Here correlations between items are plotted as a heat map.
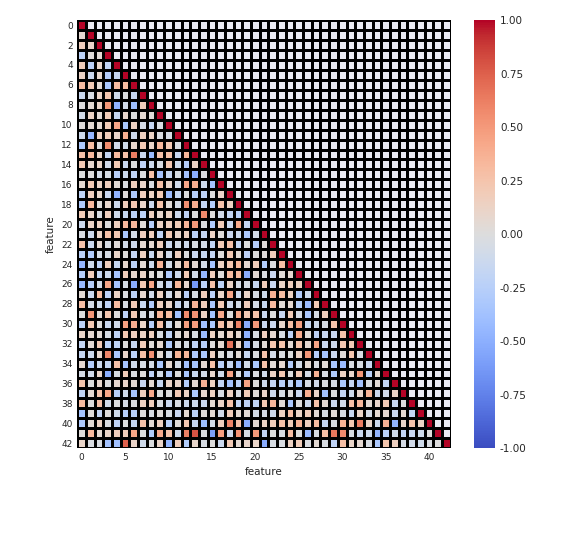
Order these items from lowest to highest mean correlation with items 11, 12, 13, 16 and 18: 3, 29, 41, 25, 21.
21, 25, 3, 29, 41
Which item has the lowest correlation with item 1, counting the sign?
11
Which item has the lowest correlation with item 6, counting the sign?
26
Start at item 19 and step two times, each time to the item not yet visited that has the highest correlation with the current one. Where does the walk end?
36
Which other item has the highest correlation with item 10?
4
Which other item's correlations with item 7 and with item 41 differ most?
13
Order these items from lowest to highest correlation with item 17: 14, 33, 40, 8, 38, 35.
14, 33, 8, 38, 35, 40
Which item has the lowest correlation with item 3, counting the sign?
35
